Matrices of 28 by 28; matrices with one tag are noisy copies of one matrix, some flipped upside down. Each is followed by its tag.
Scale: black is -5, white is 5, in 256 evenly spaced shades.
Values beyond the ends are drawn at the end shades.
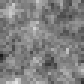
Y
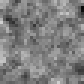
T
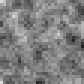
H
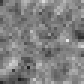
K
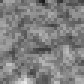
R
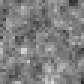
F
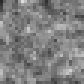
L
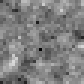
K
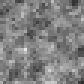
F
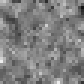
T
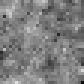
Y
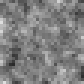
T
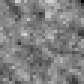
F
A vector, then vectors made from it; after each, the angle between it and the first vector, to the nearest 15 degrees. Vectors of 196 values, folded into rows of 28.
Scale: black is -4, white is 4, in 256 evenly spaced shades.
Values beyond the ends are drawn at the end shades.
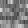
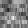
105 degrees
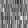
75 degrees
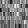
135 degrees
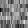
150 degrees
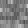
15 degrees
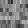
150 degrees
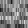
150 degrees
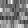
15 degrees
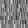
75 degrees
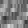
75 degrees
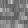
15 degrees
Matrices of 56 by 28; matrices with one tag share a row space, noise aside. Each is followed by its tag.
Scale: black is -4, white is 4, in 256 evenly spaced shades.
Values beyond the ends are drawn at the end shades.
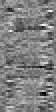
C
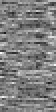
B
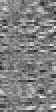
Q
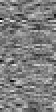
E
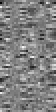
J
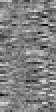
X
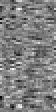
E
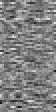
E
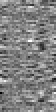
Q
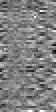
Q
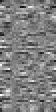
J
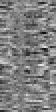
X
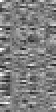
J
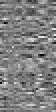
Q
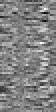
X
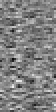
E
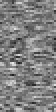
E
